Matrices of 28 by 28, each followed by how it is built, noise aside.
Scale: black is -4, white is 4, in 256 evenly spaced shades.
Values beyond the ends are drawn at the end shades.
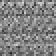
repeating columns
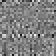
low rank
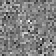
block diagonal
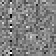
uneven columns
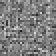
blocks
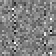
uneven columns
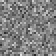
noise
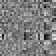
low rank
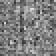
blocks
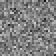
noise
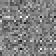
low rank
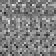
repeating columns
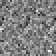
repeating columns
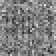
blocks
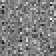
uneven columns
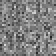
blocks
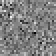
block diagonal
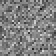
Hankel
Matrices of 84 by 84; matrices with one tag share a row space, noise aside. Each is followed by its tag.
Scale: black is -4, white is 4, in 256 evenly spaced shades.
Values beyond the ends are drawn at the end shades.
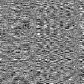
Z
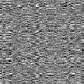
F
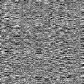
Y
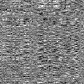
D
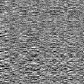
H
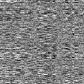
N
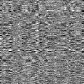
F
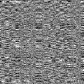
Y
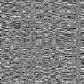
Y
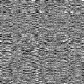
F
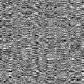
F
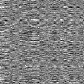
H
